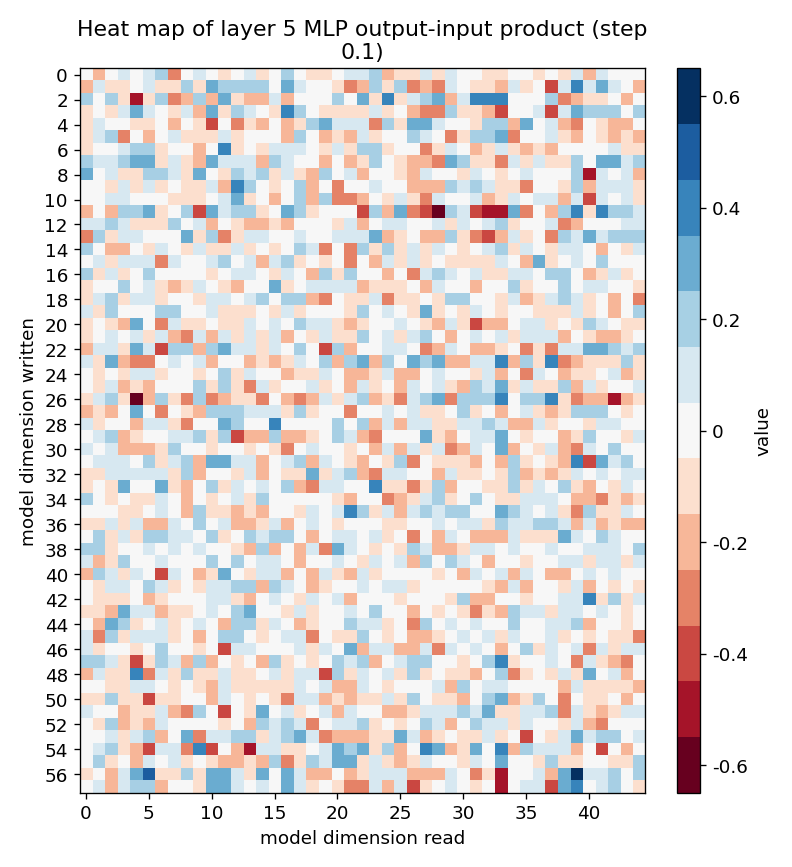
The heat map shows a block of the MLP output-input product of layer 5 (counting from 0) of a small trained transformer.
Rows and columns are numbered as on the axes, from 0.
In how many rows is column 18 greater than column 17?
18
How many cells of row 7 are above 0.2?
6
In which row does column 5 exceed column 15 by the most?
56
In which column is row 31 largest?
39
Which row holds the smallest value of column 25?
26
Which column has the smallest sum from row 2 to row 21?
21
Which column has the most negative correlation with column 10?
33
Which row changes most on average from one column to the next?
11
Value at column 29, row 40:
0
